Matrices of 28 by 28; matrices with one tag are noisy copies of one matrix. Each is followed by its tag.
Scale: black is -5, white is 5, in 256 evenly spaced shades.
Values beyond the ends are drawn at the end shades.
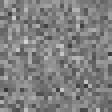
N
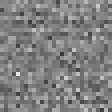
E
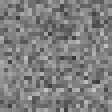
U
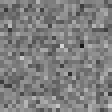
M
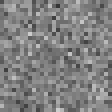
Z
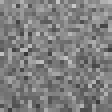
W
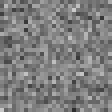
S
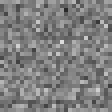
U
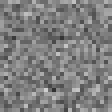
U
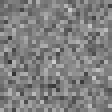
S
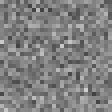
M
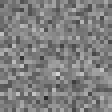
S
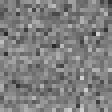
M
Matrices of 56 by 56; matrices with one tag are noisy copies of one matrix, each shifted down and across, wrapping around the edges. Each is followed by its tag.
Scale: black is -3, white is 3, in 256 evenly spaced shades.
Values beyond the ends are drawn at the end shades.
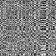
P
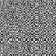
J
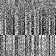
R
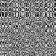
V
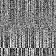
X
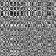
V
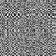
J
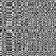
P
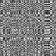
P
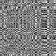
P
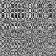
V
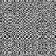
J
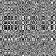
V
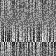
X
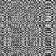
P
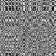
V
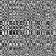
V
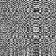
P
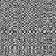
J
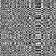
P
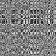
V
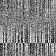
X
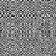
J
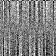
R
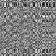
V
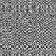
J
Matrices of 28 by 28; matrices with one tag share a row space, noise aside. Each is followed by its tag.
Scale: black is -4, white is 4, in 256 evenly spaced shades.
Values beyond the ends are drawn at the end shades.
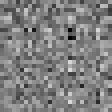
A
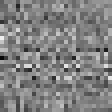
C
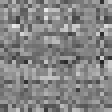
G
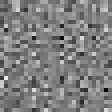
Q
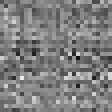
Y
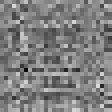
G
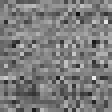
Y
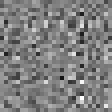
Q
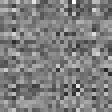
Y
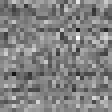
Y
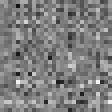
A
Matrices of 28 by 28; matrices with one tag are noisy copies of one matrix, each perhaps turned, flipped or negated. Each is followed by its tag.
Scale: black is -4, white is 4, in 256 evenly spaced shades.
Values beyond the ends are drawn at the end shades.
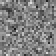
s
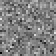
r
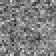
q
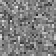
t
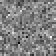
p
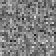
r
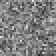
r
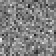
r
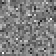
s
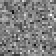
r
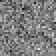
t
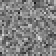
q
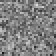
s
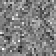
p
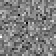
t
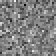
p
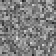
q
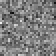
r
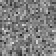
r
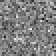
q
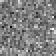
r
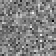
q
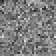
r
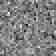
q
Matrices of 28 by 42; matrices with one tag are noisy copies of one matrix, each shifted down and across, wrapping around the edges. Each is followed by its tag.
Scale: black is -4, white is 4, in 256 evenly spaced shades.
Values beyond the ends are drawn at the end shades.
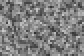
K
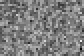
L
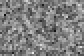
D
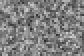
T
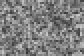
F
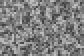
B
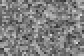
D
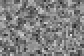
B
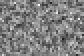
T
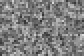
D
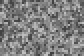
F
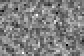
K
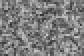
D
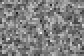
T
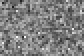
F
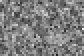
K
